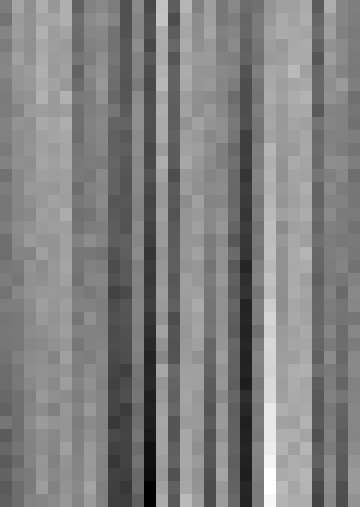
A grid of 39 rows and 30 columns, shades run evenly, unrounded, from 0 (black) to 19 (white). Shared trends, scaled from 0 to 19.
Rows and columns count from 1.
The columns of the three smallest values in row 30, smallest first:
21, 13, 10
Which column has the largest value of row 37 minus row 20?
23
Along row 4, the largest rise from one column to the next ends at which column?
14
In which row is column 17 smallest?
1
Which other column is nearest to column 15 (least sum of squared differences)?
27
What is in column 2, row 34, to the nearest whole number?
8
